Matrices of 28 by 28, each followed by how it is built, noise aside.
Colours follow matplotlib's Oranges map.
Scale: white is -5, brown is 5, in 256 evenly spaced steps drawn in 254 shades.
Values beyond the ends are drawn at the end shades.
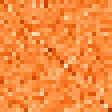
diagonal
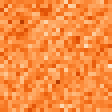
Hankel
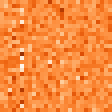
uneven columns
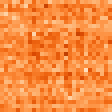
blocks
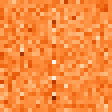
uneven columns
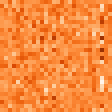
uneven columns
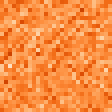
Hankel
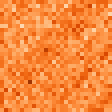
Hankel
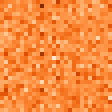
uneven columns
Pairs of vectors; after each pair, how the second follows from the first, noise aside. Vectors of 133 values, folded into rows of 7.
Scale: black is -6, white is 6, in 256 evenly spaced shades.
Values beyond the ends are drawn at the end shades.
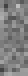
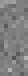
reversed, partly zeroed.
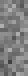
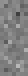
reversed, partly zeroed.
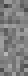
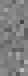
reversed, negated, partly zeroed.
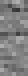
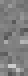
reversed, negated, partly zeroed.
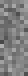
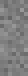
wrapped around, negated, shrunk.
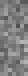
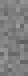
negated, shrunk.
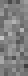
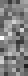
scaled up.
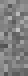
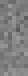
negated, shrunk.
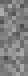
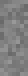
wrapped around, negated, shrunk.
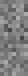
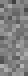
wrapped around.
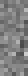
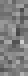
wrapped around.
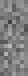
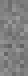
negated, shrunk.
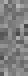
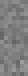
wrapped around, negated, shrunk.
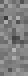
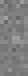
negated, shrunk.
